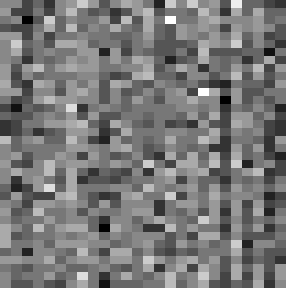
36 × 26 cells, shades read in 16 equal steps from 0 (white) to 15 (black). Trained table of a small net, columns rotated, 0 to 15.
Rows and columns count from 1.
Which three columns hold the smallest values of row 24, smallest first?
5, 14, 7
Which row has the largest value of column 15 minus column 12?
1
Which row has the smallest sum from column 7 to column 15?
33
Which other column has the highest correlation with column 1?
4
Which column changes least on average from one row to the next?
13
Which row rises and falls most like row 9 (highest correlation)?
27
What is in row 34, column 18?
11
